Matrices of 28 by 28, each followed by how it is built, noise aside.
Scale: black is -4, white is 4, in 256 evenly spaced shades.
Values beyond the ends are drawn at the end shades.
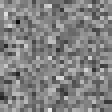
repeating rows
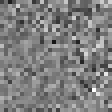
upper triangular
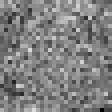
smooth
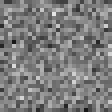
repeating columns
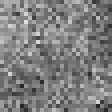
smooth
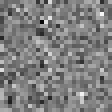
uneven columns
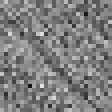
Toeplitz
